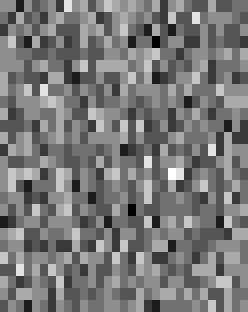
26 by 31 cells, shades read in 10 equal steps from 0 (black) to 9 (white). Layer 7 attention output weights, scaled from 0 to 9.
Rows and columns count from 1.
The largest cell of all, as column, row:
22, 15
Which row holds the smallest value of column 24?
9
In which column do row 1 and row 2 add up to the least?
21
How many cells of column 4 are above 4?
10
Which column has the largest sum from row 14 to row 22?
19
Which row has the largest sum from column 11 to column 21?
6
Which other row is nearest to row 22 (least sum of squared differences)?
18
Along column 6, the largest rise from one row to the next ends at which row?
8
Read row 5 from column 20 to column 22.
7 4 4
